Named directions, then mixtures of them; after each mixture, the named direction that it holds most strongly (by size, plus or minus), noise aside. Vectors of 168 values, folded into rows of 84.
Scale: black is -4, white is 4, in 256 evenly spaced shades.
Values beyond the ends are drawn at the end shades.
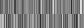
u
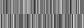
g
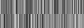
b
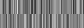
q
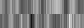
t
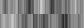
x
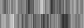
x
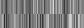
b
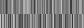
g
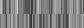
q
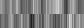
t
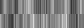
x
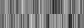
t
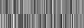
g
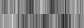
x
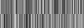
b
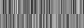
q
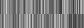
b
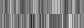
t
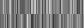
q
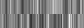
t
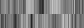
x
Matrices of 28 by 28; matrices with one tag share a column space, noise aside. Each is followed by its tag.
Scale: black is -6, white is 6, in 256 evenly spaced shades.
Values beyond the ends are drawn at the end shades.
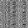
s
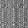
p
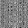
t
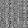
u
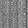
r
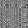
p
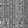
u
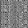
s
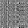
t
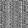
s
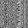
t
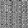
s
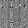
p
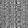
t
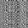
s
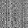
u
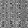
u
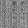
r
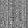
u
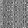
t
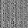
u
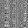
u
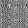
p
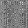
r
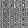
p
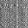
p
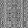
u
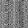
s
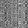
u
